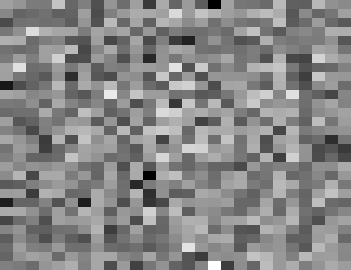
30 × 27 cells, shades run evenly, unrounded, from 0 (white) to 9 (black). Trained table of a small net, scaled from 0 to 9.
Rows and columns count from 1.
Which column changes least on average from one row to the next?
24
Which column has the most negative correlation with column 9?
17
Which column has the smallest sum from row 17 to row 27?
16
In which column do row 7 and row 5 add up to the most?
12
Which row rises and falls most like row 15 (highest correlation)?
18
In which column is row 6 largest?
7
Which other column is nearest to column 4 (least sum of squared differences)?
27
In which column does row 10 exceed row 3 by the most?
13
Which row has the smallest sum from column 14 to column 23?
2
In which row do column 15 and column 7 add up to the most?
5
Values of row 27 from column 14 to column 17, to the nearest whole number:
4 3 4 3
